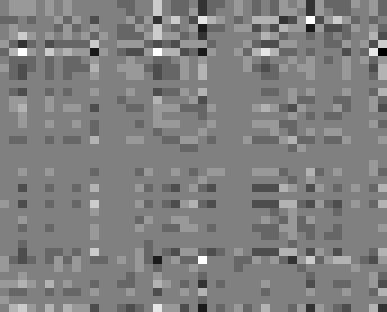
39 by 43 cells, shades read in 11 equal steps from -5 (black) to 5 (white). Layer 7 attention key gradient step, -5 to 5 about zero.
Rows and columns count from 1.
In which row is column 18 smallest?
33
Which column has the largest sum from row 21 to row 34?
11
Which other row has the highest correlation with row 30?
27
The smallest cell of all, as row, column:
7, 43
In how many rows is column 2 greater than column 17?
12
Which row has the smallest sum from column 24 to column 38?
26
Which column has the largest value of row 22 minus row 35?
35
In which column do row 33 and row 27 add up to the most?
23
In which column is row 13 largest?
18
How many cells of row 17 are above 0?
5
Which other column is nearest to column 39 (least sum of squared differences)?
15
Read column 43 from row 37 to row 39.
2 0 -3
